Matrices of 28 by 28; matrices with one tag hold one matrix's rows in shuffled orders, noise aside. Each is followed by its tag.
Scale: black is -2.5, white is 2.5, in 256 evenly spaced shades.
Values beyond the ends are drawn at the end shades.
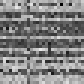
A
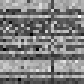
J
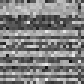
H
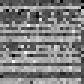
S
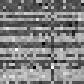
J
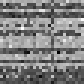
J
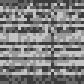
J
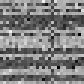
J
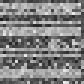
S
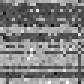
H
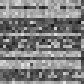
S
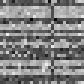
J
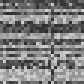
J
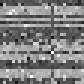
J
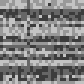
A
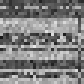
H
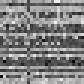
A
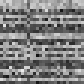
A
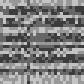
A
